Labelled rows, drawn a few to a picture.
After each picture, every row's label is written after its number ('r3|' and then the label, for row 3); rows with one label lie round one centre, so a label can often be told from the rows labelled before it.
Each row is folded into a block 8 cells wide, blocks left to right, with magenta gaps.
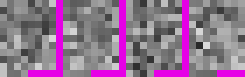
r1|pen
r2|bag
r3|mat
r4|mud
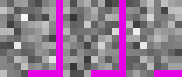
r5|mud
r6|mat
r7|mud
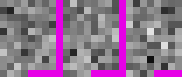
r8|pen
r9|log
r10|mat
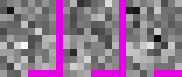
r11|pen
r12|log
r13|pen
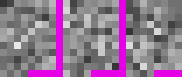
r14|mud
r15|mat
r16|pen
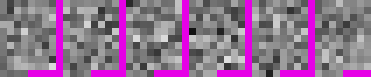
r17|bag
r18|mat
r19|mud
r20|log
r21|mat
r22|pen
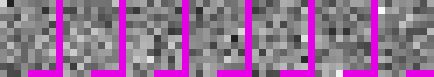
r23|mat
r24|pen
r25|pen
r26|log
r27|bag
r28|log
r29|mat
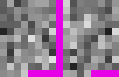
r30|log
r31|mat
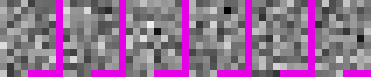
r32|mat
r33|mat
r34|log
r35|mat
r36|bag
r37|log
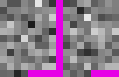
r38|bag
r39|mud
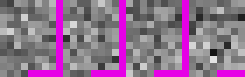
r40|mud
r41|bag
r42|pen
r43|pen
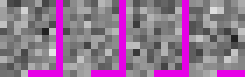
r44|mat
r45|log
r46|mat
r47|log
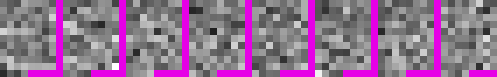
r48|bag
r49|bag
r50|log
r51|pen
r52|mud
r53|pen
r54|log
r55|mat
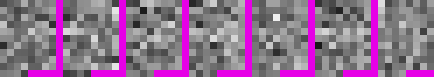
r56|mud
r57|bag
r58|mud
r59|mud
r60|mud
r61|mud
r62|mat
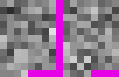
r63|log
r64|pen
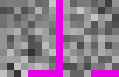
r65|pen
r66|mat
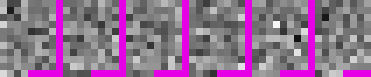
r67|mat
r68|bag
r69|bag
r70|bag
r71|log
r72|log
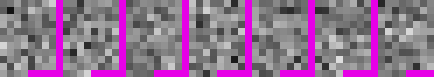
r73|pen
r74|log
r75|mud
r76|mat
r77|mat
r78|pen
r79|mud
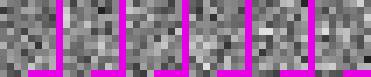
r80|pen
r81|mat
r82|mat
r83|pen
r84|bag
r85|bag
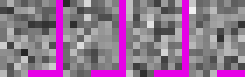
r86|pen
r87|mud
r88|mat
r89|mat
